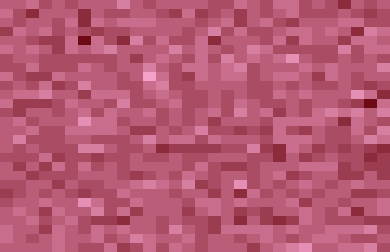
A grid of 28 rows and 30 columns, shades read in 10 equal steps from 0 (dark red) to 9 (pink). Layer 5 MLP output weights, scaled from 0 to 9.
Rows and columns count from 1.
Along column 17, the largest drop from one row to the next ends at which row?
5
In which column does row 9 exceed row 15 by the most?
12
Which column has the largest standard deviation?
7
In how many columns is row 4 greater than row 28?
11
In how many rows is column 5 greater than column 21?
12
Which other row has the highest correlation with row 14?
17
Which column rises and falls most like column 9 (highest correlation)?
28
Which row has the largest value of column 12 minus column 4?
9
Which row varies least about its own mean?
27
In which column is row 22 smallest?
19
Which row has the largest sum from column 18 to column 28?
26
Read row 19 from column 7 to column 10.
6 4 5 4
